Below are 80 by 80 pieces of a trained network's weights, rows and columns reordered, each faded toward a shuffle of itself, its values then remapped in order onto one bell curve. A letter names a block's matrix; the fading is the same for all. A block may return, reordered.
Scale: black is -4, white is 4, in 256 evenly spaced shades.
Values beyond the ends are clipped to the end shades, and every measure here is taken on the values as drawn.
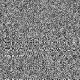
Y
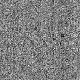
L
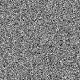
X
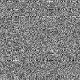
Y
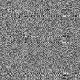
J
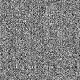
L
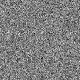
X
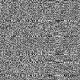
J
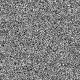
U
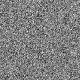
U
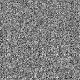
L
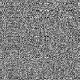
J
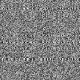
Y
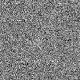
U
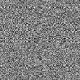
J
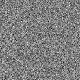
X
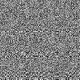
J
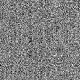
L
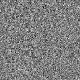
X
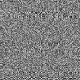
J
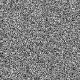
X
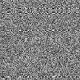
Y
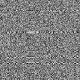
Y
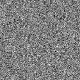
X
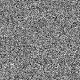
U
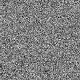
U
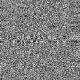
Y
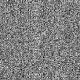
L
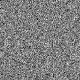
X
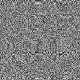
Y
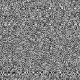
Y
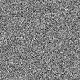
U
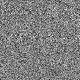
U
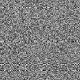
Y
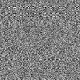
J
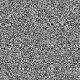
J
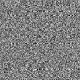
J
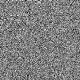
U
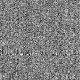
L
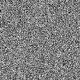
U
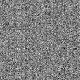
L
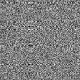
J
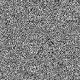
X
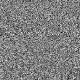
U
